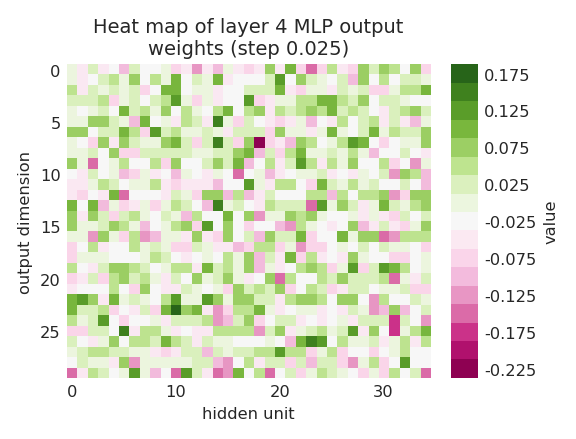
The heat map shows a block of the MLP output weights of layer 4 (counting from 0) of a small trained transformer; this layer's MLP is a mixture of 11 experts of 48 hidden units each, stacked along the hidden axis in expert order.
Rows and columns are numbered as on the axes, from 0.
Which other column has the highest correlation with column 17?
3
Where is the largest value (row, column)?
23, 10
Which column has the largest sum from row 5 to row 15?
14
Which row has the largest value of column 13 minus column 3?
22
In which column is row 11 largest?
17
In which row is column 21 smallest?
15
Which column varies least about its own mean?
1
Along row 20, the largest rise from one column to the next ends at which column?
21
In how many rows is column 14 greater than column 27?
9
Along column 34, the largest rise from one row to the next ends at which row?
25
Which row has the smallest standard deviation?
4
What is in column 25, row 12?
-0.1
